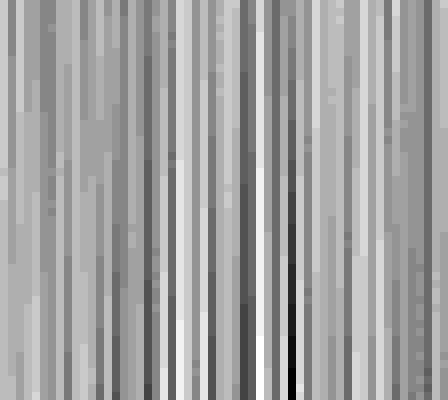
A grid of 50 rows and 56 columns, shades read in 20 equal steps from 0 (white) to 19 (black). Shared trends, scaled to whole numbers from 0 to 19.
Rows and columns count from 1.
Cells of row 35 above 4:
46
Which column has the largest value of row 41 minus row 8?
37
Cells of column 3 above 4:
36
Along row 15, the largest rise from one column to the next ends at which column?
31
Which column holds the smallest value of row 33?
33
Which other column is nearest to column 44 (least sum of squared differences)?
39
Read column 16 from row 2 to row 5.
10 9 9 9
